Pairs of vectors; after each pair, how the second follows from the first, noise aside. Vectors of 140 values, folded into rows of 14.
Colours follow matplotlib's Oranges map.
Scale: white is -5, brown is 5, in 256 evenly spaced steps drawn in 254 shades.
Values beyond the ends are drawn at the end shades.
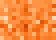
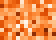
wrapped around, scaled up.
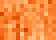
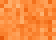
wrapped around, shrunk.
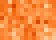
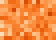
wrapped around.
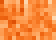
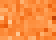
negated, partly zeroed.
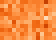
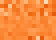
negated, partly zeroed.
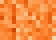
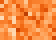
negated.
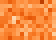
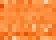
reversed, negated, partly zeroed.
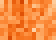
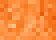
wrapped around, shrunk.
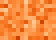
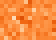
reversed, negated, partly zeroed.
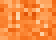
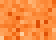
reversed, negated, partly zeroed.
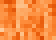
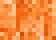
negated.
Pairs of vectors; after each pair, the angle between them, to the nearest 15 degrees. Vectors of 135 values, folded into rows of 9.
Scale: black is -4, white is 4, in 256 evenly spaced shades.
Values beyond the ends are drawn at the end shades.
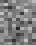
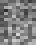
135 degrees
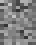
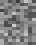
75 degrees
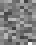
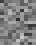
120 degrees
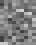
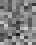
60 degrees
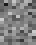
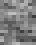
60 degrees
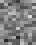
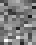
150 degrees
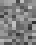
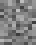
30 degrees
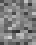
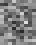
90 degrees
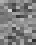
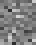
135 degrees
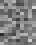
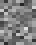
75 degrees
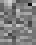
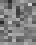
135 degrees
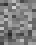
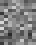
30 degrees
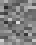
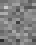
150 degrees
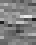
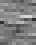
15 degrees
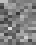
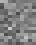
15 degrees
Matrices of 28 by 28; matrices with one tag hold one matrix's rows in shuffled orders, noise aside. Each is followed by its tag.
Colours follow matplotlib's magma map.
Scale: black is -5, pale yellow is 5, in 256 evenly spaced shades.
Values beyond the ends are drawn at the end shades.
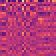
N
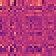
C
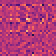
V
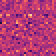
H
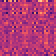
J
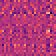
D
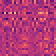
J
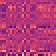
N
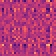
D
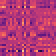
N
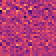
H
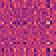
D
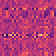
J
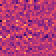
H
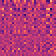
D
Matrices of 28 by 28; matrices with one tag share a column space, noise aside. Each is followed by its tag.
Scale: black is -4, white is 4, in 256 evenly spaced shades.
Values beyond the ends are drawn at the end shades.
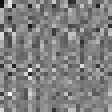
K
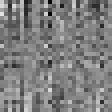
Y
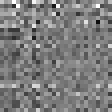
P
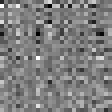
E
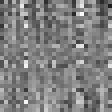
Y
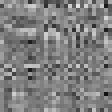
K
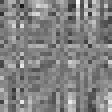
Y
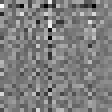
P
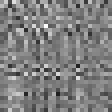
K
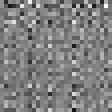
P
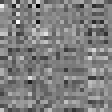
E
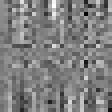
Y
